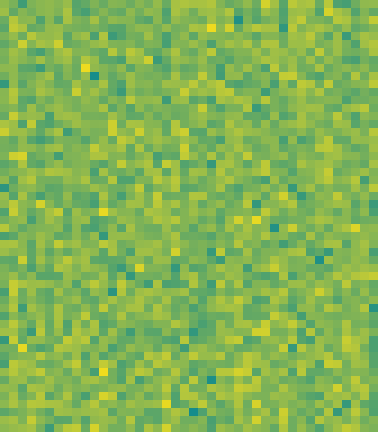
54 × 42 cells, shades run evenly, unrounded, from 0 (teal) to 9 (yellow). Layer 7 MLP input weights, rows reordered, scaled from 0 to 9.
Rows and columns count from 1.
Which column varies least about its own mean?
41
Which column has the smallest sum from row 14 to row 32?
24
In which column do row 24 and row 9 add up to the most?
10
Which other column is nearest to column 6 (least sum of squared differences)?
23
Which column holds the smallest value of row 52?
22
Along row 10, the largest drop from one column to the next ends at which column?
11
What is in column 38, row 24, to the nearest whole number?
4
